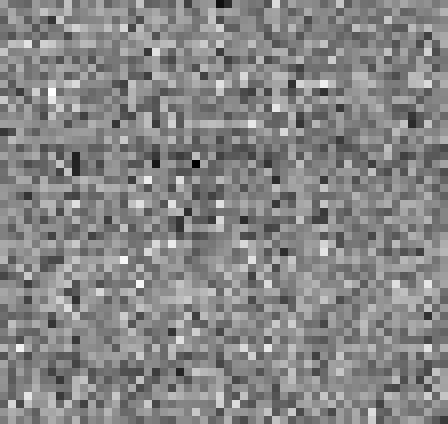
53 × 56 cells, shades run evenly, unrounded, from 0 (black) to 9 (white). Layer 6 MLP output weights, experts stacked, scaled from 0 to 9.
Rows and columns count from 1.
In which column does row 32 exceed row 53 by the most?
56
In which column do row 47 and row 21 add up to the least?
20
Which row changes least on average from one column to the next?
17
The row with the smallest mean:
19
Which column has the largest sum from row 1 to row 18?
7
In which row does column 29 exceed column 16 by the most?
11
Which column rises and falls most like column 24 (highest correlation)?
8
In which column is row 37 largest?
13
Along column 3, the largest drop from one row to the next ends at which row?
45
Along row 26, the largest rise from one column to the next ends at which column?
22
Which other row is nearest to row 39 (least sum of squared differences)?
2
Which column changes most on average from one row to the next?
54
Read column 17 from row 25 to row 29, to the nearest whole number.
5 7 5 4 3
